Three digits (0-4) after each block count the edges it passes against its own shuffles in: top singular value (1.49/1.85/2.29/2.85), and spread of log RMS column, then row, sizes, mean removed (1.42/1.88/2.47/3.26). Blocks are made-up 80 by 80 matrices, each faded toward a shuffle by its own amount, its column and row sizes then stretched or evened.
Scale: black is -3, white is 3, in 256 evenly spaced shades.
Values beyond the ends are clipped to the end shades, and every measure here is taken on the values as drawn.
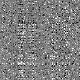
2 3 1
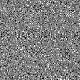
2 0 1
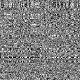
3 0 3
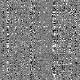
2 4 1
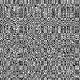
4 1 1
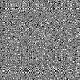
3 0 2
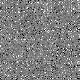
2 0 2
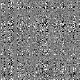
0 4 3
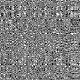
3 1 2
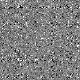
0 2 2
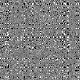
3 3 3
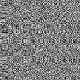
3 1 2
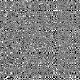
3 3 3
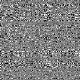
2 1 4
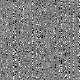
0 4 1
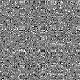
3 0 1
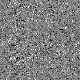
1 1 2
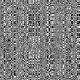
4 4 1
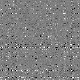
2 2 3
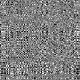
3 2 3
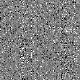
1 3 0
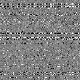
3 0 4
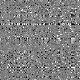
3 1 3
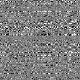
3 1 4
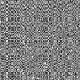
4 2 1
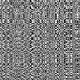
4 4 1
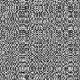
4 2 2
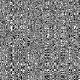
3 3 1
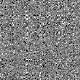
1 2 2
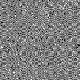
4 0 0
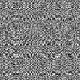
4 1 3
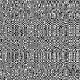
4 2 2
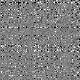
1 3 4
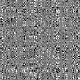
3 4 3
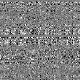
2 1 4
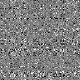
2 2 3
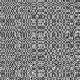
4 1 0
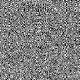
2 2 0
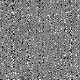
1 3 1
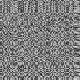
4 0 1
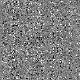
0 3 1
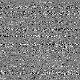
1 1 4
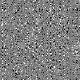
2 3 0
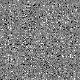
0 2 2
